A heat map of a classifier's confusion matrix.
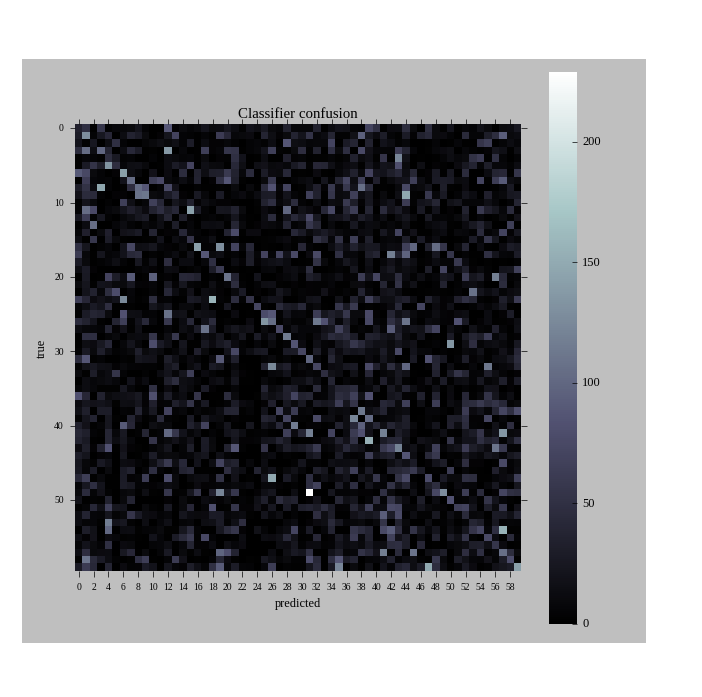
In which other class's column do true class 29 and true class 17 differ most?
42
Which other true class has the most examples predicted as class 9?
8
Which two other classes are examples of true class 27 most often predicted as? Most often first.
17, 42
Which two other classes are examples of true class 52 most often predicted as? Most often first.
41, 43
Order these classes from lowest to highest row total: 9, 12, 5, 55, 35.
35, 12, 55, 5, 9
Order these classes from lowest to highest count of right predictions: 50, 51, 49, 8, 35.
35, 51, 50, 8, 49
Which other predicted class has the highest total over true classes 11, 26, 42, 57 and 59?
39
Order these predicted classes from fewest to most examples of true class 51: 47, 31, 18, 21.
47, 31, 21, 18
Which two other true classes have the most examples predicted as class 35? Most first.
59, 58
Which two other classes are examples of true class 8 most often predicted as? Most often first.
3, 38
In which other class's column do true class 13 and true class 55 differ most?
2
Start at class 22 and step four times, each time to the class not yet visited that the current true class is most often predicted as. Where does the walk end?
56
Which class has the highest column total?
1
